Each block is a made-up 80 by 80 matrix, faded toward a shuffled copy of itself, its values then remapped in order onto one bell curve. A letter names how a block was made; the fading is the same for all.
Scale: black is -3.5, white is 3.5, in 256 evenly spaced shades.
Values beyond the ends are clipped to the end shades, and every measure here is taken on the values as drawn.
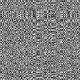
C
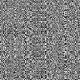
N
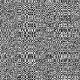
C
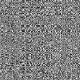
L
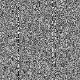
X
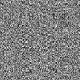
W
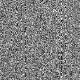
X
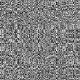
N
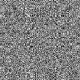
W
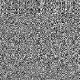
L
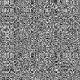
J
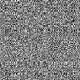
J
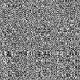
W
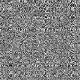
L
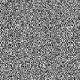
W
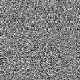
W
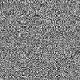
J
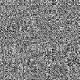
W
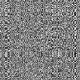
N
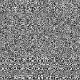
L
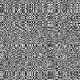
C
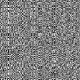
N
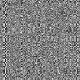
N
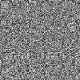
W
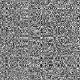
L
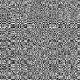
C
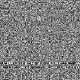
L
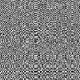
C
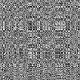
C
